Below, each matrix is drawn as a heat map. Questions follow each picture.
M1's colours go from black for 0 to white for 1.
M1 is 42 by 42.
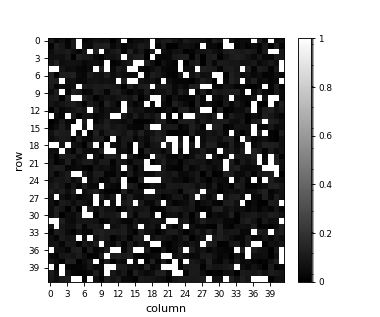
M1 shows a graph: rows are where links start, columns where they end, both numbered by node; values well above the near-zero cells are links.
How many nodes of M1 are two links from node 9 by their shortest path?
9
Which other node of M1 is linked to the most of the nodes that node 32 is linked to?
node 18
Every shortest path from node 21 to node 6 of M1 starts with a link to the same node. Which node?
node 17
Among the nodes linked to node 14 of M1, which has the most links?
node 5
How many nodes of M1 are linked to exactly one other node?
1
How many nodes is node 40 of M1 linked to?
4
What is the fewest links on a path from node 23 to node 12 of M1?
4
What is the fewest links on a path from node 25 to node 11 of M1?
2
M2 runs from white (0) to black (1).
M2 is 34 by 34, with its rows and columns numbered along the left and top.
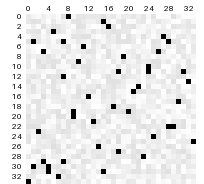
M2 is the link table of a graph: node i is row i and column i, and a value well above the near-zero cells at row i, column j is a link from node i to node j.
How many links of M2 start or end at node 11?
4
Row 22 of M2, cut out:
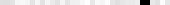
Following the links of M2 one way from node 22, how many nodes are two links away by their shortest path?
3
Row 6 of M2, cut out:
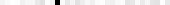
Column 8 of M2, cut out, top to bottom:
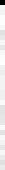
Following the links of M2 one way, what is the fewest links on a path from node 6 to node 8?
6
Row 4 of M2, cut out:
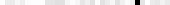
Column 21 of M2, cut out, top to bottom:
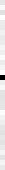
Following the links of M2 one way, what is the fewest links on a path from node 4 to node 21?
7
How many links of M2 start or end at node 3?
3
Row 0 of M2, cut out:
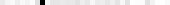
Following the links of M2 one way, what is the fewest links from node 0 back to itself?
8
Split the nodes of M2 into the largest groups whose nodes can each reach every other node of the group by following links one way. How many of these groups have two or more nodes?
3
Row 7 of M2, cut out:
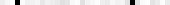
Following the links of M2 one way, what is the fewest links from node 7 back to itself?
3
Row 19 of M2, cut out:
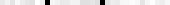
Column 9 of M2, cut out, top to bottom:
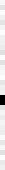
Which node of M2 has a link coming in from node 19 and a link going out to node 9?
node 20
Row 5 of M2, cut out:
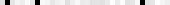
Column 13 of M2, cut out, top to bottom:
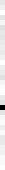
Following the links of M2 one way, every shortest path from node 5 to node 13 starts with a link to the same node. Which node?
node 1
